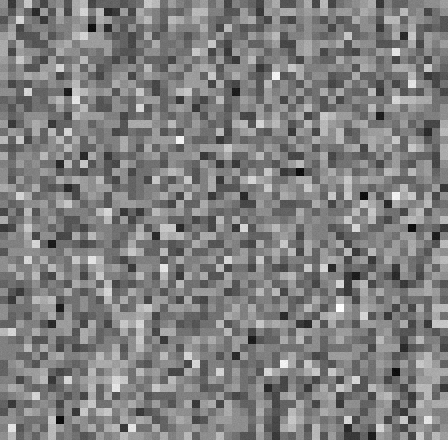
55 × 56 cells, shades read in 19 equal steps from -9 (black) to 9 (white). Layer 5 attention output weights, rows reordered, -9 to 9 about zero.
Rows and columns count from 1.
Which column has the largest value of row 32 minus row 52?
18
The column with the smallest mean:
32
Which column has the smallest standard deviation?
1
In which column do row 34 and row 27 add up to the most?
21
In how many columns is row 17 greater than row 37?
23
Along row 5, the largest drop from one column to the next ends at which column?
51
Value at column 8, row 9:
6
